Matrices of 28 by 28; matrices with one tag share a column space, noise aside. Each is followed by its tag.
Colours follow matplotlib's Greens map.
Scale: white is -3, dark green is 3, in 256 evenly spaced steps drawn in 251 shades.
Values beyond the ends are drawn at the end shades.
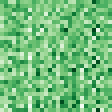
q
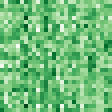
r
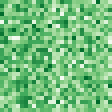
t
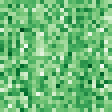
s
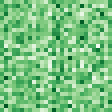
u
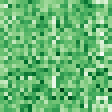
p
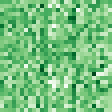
s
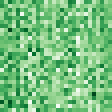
q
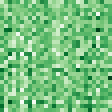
q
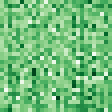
p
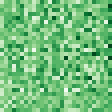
u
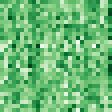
r
